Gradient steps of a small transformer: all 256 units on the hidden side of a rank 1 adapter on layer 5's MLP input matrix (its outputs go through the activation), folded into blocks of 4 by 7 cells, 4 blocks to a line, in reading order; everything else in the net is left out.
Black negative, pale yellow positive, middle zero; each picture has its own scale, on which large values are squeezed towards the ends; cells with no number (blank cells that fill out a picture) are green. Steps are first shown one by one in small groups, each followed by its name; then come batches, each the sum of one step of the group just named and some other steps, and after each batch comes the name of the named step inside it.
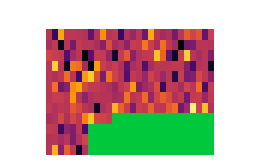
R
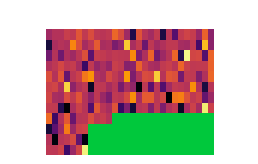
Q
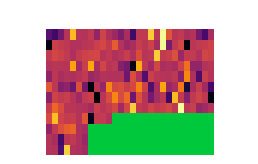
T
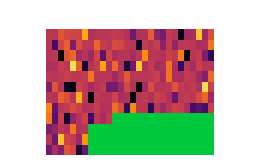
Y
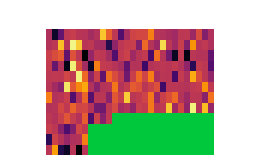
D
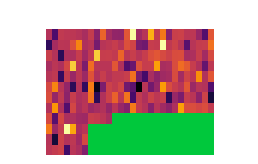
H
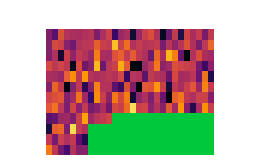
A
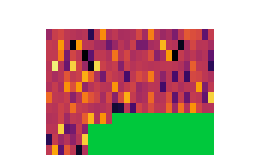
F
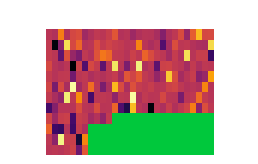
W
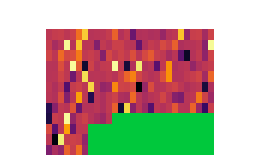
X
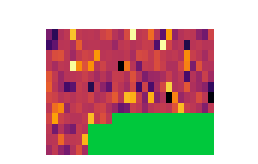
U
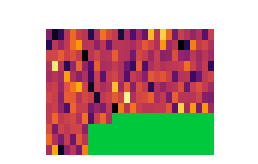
T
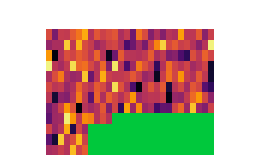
X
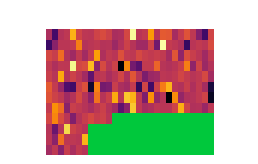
U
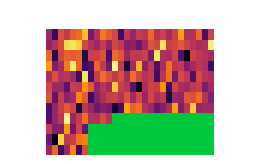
X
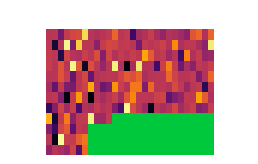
X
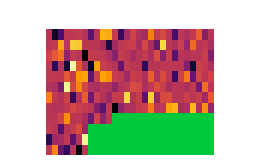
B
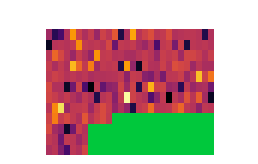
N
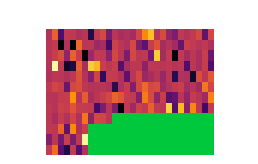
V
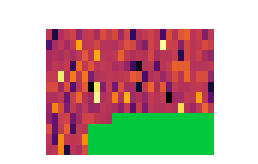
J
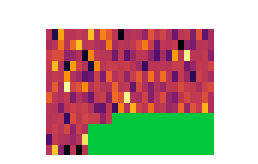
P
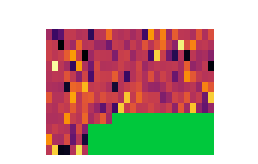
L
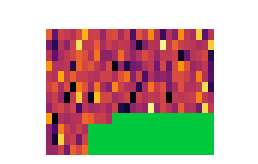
J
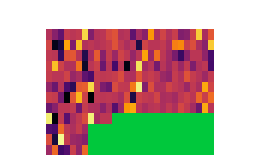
L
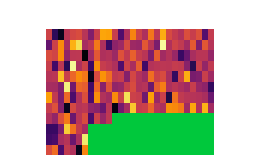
B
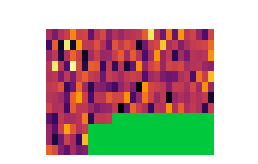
V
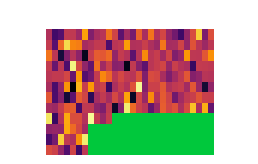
B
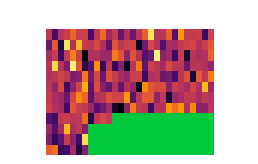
V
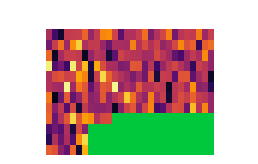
B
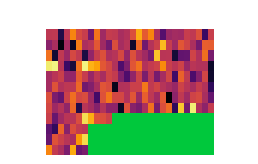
V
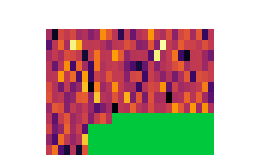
J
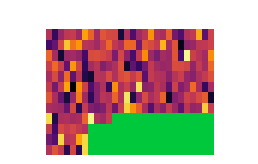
P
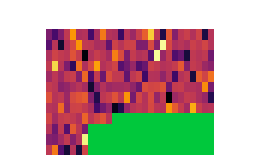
V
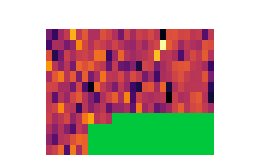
J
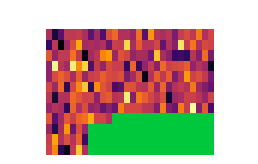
L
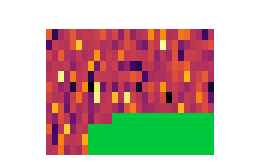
J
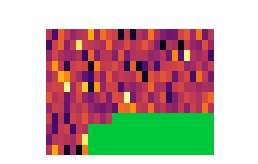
P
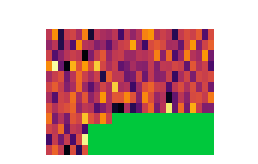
V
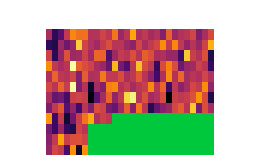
N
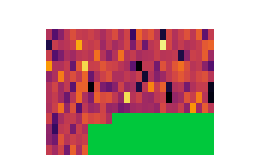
J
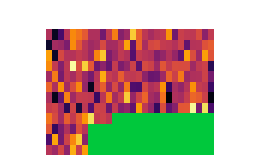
N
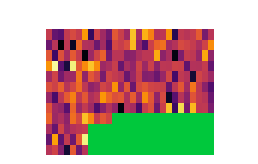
V
